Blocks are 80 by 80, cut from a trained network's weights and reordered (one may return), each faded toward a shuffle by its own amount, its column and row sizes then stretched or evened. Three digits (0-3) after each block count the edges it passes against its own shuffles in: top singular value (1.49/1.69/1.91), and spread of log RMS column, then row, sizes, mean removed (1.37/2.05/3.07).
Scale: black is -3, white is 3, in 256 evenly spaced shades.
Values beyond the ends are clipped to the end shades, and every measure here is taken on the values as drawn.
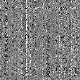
2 3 1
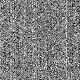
1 1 0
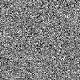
1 1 1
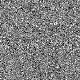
0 0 1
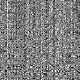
3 1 2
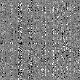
0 3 1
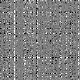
3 3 2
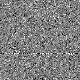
1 1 1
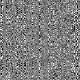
3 3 0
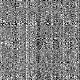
3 1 2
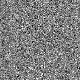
0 1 0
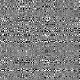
3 2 3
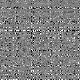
2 2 3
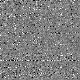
0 1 2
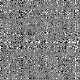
1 2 3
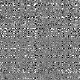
2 2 3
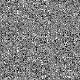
0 2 1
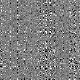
0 3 2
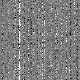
3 3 0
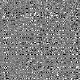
0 2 3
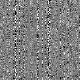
2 3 0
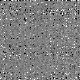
0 2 2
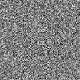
3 1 0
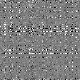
1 2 3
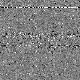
2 0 2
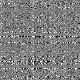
2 0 3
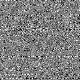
0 0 2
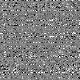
0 1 3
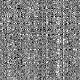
3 1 2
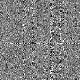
2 2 0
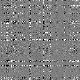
3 3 3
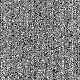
1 0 0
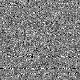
0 0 2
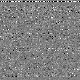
3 0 2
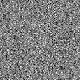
1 0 0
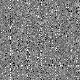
0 2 0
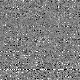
1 1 2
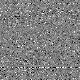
0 0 2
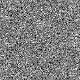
0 1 1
